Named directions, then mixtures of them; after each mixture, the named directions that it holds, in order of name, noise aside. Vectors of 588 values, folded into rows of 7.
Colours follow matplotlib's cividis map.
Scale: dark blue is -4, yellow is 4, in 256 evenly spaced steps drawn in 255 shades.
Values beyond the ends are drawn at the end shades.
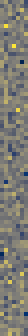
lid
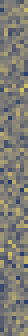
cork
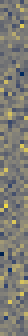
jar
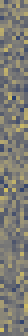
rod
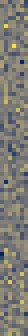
lid.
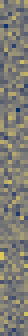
cork, lid, rod.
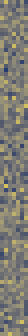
lid, rod.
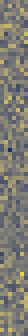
lid, rod.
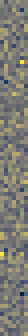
jar, lid, rod.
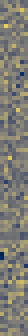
cork, jar, lid.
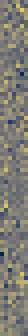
jar, lid, rod.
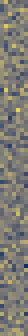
cork, lid.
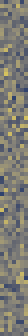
jar, rod.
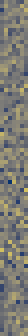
cork.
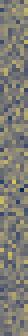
cork, rod.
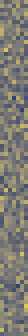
rod.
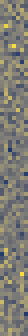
lid, rod.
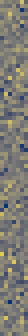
jar.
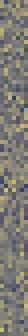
rod.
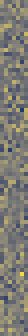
lid, rod.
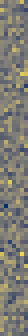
cork, jar.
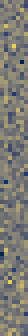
lid.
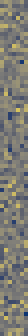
jar, lid.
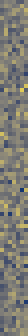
cork.
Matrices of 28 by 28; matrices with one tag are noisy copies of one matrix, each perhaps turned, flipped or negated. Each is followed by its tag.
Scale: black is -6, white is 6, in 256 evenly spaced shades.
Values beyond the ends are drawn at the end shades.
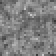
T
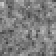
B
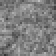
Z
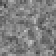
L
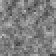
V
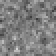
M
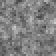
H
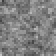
B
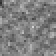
V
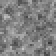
M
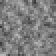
V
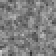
L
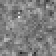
M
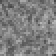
B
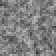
L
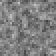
L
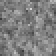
V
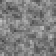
H
